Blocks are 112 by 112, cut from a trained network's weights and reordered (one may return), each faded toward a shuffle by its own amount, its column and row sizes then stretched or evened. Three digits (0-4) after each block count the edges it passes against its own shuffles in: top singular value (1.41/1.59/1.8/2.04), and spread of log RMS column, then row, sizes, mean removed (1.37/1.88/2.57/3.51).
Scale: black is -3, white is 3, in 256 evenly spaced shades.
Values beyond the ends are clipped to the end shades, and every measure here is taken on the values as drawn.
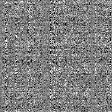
2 4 0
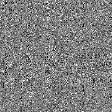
2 3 2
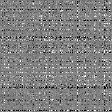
4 4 4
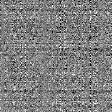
3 4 0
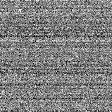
4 1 2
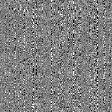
4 4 0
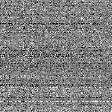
4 3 3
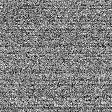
3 0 0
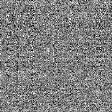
0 3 1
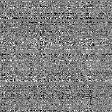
3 3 4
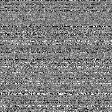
3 1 4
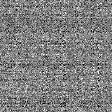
2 3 2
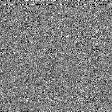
0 2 3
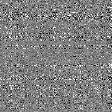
1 3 4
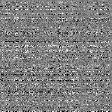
2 3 4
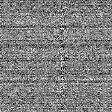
4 3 2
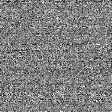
0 1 3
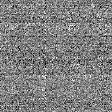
2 3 2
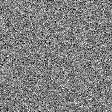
0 0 1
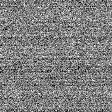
2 1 1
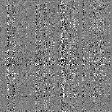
1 4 3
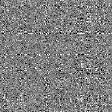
4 3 3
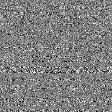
1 0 4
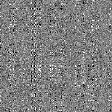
4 3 2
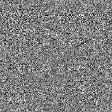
3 1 3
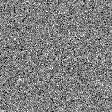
2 0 0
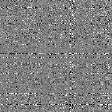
1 3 4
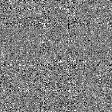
0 2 3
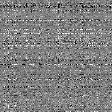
3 3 4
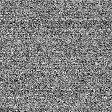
1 0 1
